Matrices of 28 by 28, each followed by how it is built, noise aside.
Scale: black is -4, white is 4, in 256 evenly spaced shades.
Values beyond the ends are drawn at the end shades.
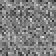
repeating columns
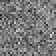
Toeplitz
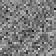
Hankel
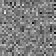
low rank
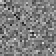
diagonal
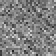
Toeplitz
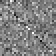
diagonal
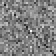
diagonal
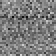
repeating columns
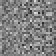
repeating rows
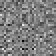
low rank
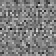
repeating columns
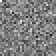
diagonal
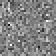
uneven columns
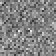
Hankel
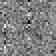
uneven columns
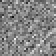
Hankel
